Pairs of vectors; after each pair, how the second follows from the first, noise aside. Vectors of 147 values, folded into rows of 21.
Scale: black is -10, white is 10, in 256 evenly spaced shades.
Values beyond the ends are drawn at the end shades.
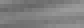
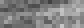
scaled up.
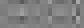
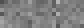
wrapped around.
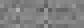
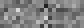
scaled up.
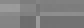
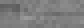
negated, partly zeroed.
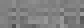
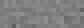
shrunk.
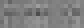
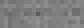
shrunk.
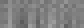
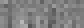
negated.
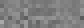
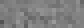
negated, partly zeroed.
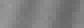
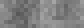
wrapped around.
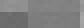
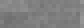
shrunk.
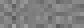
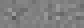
partly zeroed.
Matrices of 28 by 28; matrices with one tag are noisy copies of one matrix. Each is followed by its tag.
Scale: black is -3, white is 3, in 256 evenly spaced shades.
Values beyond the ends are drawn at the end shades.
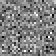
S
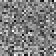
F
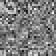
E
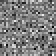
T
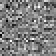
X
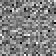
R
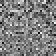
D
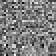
T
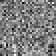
T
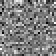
D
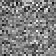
R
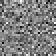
D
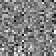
F
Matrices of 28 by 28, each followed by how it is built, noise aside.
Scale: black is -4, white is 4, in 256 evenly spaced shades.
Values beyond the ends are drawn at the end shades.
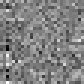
low rank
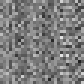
repeating rows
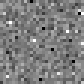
sparse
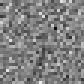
noise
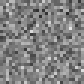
noise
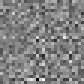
low rank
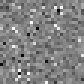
sparse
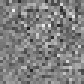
upper triangular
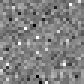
sparse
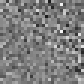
upper triangular
